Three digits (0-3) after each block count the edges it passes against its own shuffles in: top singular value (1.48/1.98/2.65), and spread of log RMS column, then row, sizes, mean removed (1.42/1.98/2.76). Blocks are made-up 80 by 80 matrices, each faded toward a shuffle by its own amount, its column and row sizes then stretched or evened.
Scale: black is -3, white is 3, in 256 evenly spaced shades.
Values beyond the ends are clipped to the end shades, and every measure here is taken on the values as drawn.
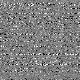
0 0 3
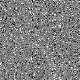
1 2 0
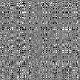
3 3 3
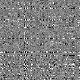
2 2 3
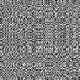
3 1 1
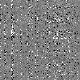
0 3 2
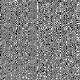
2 3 1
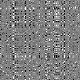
3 3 2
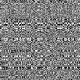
3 1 3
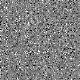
0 2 2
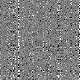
2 3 1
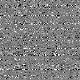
1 1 3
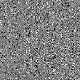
1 2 0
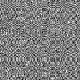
3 1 0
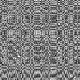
3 2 1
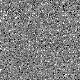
0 1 1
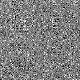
1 1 1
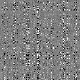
2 3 2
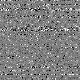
1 0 3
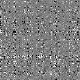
0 3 3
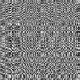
3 3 3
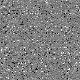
0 1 2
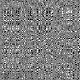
3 3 2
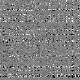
2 2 3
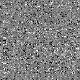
1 1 2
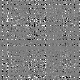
1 3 3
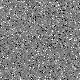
0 0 0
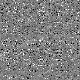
1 1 2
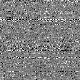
2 0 3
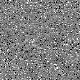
1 1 1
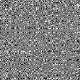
2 2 3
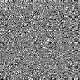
2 0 2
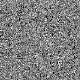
0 2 0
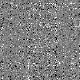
0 3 2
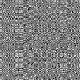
3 0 2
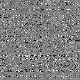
0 1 3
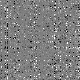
1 3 2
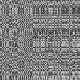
3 1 2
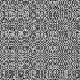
3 0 0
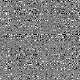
1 2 3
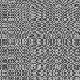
3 1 1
